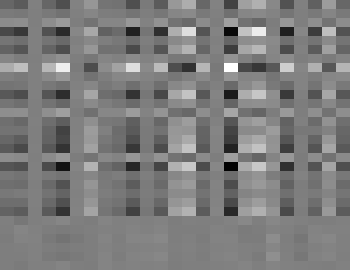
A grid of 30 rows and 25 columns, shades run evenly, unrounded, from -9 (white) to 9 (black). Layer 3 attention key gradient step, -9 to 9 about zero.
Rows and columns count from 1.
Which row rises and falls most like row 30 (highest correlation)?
25
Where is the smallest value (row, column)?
8, 17
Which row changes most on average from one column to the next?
4
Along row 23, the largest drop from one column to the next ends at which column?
18
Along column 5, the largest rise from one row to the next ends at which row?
19
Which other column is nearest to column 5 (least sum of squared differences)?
10
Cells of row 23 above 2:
4
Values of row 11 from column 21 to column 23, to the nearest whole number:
5 0 3
